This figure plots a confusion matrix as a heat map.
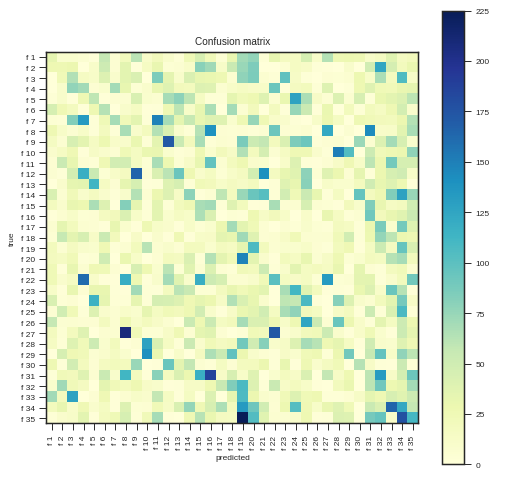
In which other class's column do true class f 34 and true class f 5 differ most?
f 33
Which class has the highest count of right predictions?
f 34
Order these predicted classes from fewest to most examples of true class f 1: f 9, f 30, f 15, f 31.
f 31, f 30, f 15, f 9
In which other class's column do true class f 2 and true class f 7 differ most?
f 4
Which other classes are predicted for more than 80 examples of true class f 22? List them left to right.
f 4, f 8, f 15, f 27, f 35
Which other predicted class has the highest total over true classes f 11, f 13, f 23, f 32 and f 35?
f 19
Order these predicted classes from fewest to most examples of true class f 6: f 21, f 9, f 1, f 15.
f 21, f 9, f 15, f 1
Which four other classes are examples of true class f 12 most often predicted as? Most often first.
f 9, f 21, f 4, f 13
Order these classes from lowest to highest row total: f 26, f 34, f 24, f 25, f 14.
f 25, f 26, f 24, f 14, f 34
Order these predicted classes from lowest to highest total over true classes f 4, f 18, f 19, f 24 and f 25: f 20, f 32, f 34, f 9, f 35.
f 9, f 35, f 32, f 20, f 34
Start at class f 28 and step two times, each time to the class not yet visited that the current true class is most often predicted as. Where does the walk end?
f 29
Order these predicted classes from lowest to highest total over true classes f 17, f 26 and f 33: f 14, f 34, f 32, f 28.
f 14, f 28, f 32, f 34
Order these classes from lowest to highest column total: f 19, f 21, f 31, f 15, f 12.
f 21, f 12, f 15, f 31, f 19
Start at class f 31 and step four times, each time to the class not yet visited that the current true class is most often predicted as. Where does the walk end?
f 27
